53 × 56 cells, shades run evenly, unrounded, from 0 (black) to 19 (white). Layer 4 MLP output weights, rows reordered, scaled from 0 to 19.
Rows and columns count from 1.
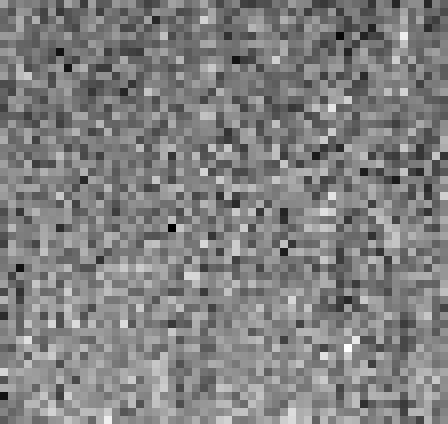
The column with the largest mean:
21
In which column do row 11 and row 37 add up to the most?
9
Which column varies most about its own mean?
41
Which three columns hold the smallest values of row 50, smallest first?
1, 8, 43
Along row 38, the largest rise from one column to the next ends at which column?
46
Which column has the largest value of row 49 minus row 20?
40
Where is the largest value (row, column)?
44, 44
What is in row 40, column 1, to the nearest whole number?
3
